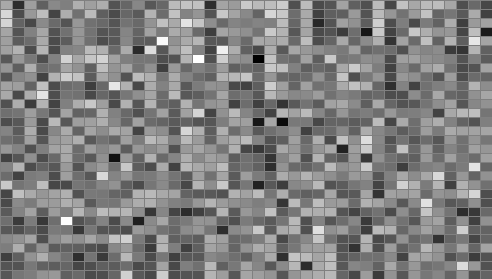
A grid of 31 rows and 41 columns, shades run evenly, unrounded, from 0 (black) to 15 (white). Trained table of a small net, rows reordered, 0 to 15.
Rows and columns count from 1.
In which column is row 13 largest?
17
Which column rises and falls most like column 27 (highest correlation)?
25
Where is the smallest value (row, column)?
7, 22
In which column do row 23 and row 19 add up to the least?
34
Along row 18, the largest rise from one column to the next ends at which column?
11
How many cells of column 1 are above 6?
19
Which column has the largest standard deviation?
24
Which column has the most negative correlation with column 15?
28
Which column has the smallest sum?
33
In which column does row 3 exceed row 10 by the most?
16
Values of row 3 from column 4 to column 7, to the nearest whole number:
8 6 5 9
